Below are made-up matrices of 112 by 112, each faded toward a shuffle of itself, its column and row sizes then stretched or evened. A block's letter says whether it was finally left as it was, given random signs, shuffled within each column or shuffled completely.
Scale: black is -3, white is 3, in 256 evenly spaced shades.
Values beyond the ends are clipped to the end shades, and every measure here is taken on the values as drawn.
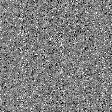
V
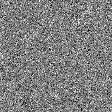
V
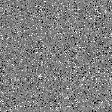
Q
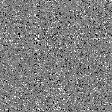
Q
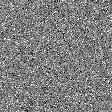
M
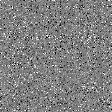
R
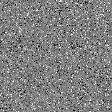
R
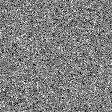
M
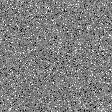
M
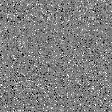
Q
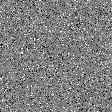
M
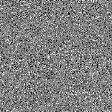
Q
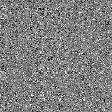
Q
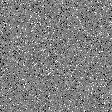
M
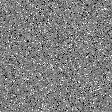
M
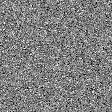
M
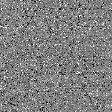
Q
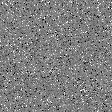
M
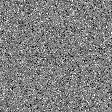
M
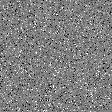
M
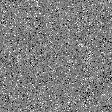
V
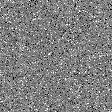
M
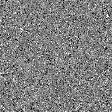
V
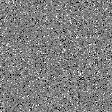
Q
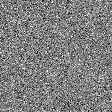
M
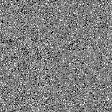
Q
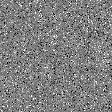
V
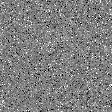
V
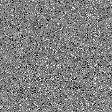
R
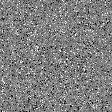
V
